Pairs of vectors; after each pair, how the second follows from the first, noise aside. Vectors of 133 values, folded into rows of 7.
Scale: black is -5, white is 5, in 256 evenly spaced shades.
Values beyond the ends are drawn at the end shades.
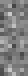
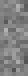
reversed, shrunk.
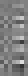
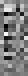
reversed, negated, scaled up.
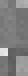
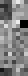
reversed, negated, scaled up.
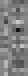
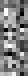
reversed, negated, scaled up.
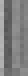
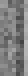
reversed.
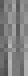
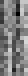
reversed, negated, scaled up.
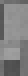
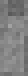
reversed, shrunk.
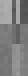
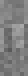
wrapped around, shrunk.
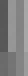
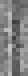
wrapped around.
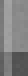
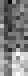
negated, scaled up.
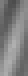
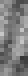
wrapped around.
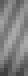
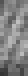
copied.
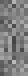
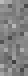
negated, partly zeroed.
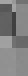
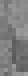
reversed, shrunk.
